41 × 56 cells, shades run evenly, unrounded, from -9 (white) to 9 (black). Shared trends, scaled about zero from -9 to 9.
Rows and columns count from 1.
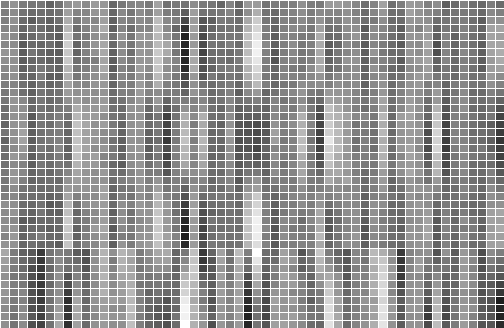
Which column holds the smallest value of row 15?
49
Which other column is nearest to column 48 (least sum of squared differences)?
55
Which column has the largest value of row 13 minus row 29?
29
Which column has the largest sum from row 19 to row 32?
21
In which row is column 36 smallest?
32
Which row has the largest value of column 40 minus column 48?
6
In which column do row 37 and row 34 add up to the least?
43
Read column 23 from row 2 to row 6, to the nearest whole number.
1 3 3 4 4
